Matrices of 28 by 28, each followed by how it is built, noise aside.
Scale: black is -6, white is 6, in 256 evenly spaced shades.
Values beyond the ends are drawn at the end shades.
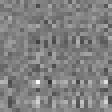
low rank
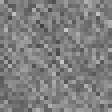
Toeplitz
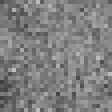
smooth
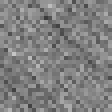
Toeplitz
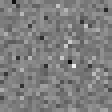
sparse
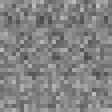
repeating columns
